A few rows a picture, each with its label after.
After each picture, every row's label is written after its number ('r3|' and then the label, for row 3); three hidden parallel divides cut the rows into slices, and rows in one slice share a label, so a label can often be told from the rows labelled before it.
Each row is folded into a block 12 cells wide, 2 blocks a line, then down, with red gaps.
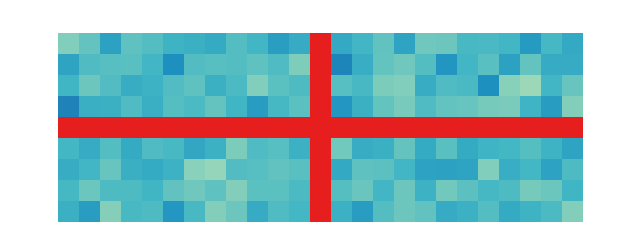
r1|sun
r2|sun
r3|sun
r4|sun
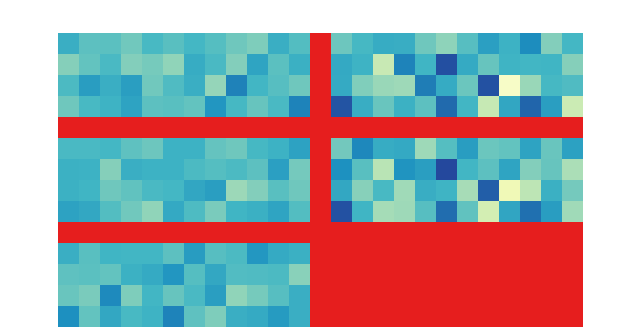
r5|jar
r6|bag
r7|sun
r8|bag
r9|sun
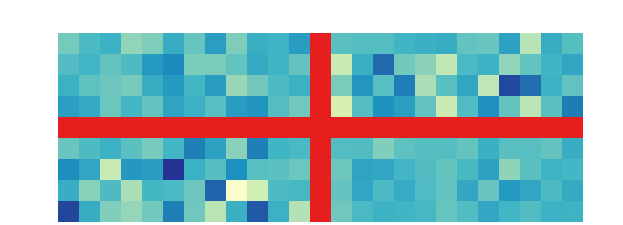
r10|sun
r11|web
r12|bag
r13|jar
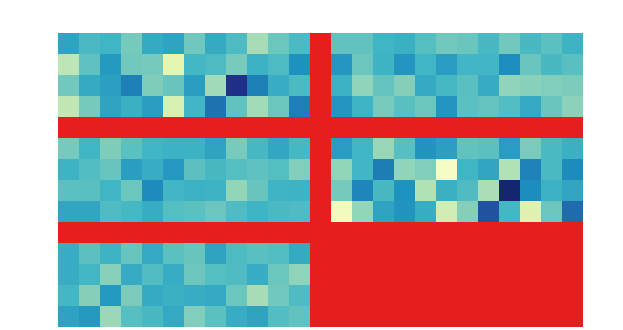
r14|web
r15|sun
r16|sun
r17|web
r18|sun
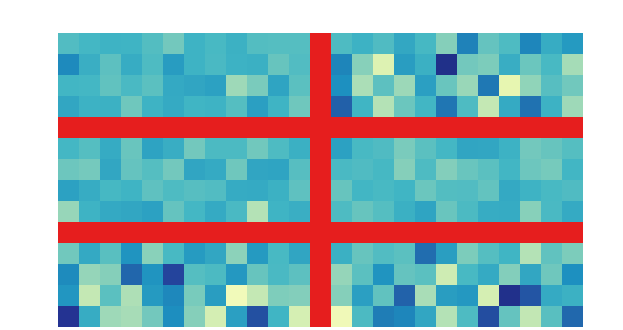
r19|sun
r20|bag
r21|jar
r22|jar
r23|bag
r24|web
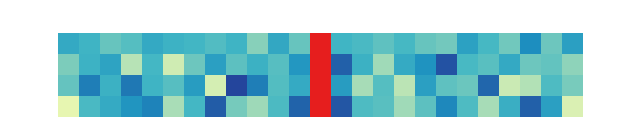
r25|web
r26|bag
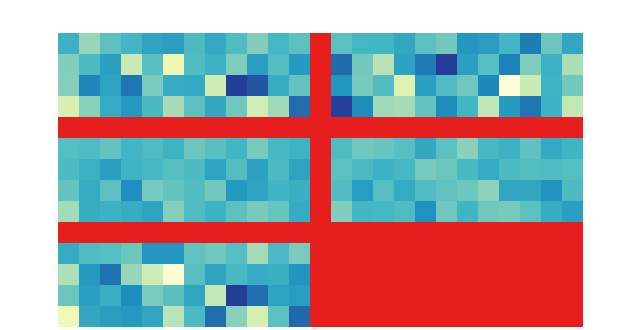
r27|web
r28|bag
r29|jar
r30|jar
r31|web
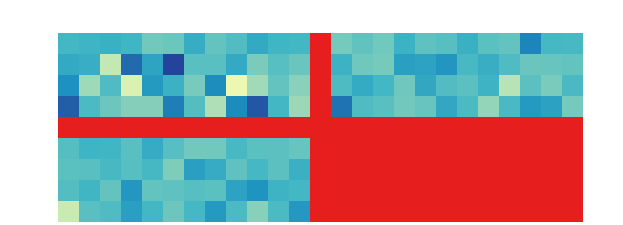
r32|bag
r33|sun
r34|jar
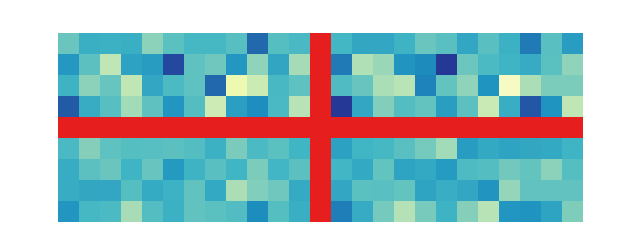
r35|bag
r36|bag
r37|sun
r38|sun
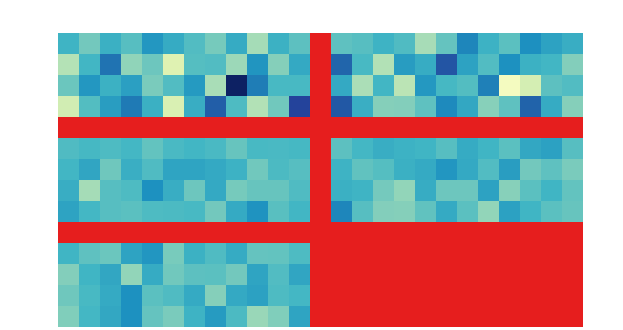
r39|web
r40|bag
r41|sun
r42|sun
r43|jar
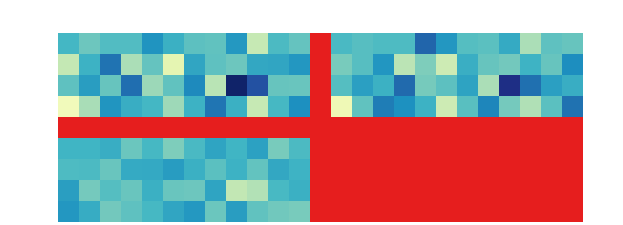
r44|web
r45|web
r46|sun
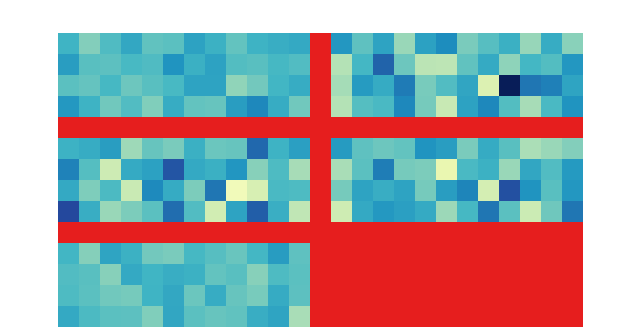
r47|sun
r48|web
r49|bag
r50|web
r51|sun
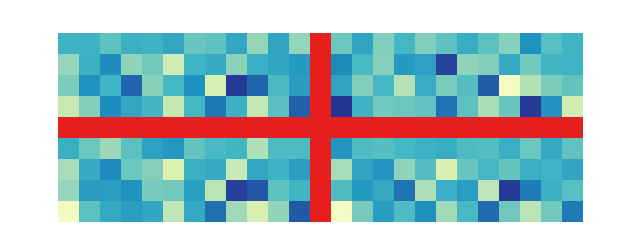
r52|web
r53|bag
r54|web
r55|web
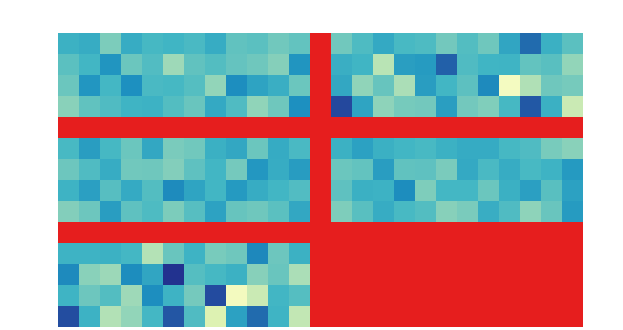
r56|jar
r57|bag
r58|jar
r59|jar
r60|bag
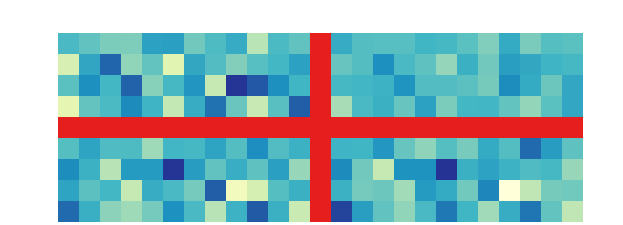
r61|web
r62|jar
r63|bag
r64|bag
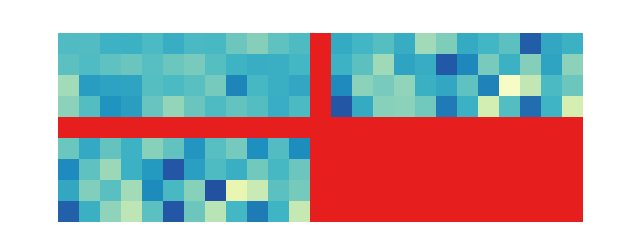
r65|jar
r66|bag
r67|bag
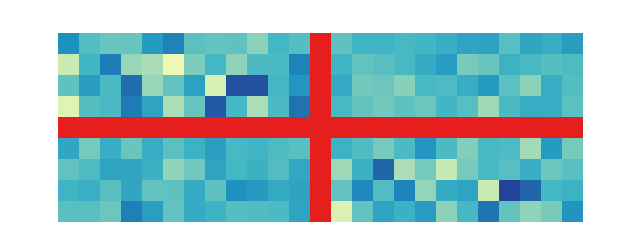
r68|web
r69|sun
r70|jar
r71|web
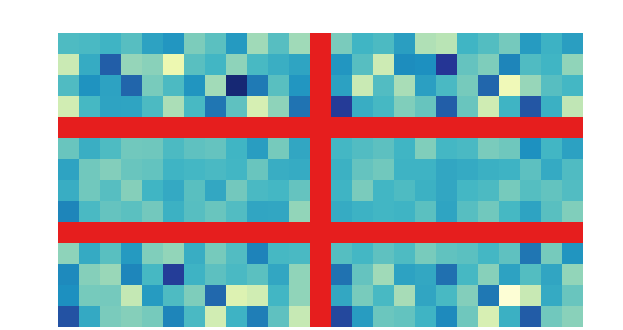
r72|web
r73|bag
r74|sun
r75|sun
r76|bag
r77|bag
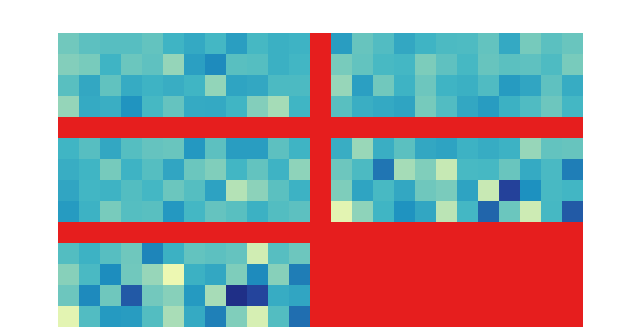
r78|jar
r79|jar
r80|sun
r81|web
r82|web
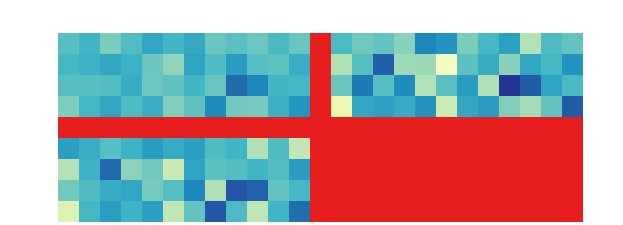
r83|jar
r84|web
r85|web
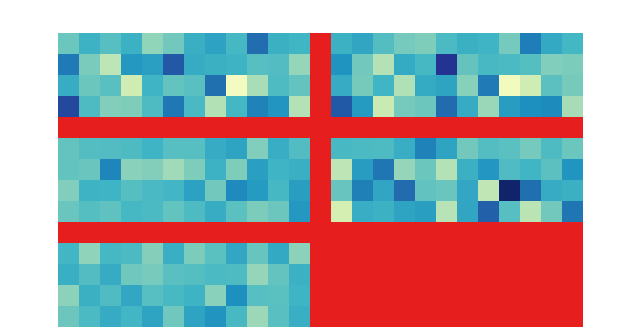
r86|bag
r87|bag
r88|jar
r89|web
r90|jar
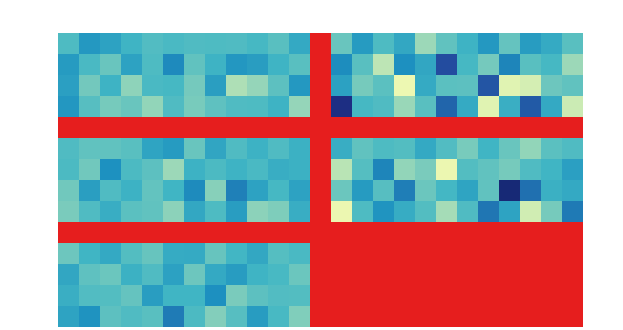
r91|sun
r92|bag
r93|jar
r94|web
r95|sun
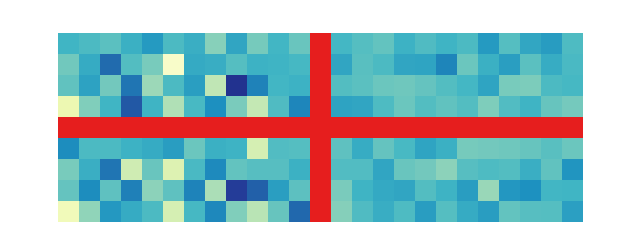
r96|web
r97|sun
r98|web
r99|jar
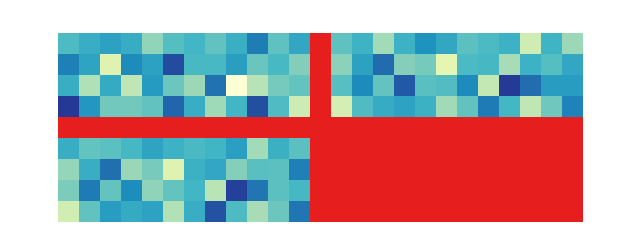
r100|bag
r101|web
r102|web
